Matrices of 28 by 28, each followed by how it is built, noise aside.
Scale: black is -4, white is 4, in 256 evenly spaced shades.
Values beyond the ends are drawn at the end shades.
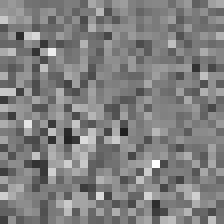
lower triangular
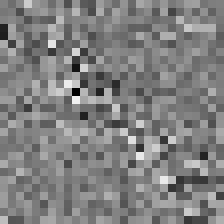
banded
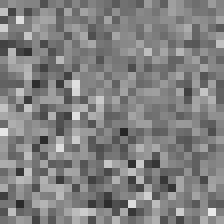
lower triangular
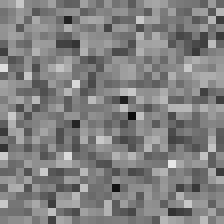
blocks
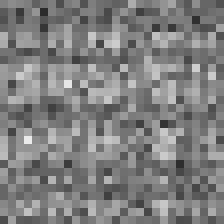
blocks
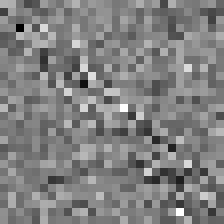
banded
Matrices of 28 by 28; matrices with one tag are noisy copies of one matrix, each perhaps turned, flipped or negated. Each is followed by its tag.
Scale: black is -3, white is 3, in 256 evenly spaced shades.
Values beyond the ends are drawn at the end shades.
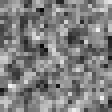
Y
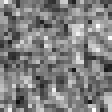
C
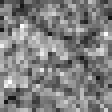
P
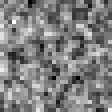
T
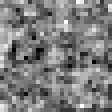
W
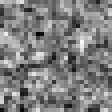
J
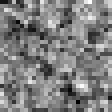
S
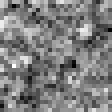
S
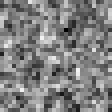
J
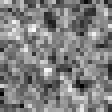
S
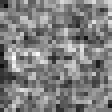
W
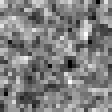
S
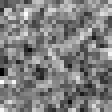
Y
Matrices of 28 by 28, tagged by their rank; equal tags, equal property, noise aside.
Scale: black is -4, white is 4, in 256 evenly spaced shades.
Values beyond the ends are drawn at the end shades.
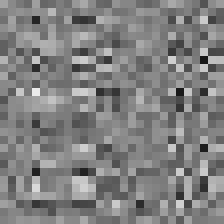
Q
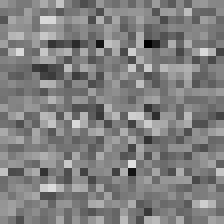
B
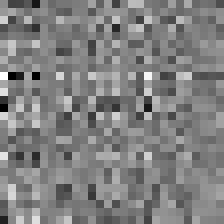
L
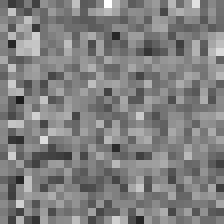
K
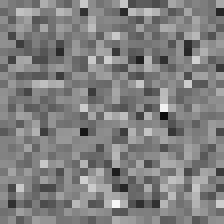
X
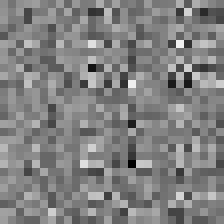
L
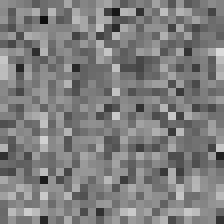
K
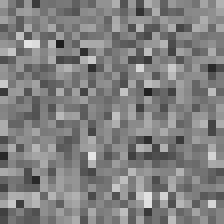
X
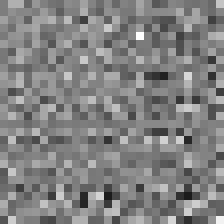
B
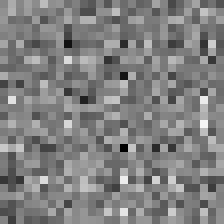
B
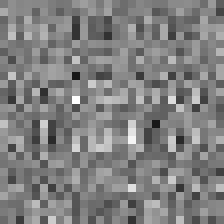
L
